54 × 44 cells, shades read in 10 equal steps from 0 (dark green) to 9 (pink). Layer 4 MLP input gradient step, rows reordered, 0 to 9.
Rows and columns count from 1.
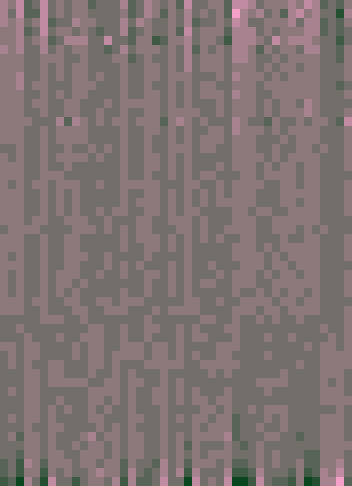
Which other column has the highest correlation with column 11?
35
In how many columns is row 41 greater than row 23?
12
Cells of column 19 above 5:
2
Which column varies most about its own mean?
30
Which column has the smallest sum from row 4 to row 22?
43
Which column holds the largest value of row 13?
39
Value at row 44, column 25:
5
